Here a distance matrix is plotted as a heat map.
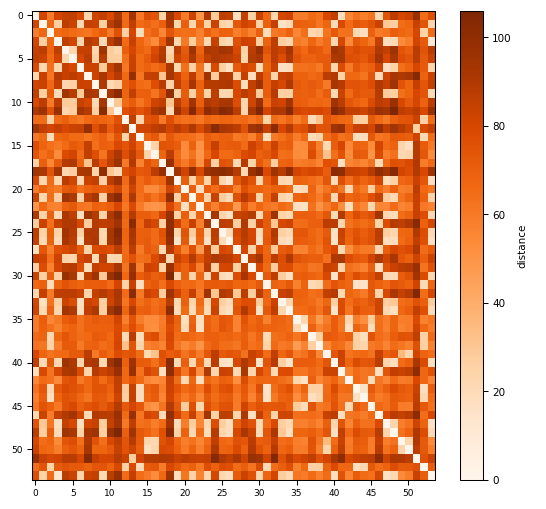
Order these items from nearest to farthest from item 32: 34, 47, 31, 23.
31, 47, 34, 23
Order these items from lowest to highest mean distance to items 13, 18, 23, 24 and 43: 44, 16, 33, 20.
44, 33, 20, 16
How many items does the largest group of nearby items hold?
16
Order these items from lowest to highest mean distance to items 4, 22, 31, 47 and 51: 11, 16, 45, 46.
45, 16, 11, 46
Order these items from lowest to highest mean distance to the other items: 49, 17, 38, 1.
38, 1, 17, 49
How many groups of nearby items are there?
7
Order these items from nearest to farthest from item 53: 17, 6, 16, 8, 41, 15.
6, 16, 15, 17, 41, 8
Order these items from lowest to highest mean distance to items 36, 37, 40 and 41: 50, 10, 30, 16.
30, 16, 50, 10
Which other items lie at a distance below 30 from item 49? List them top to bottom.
15, 16, 50
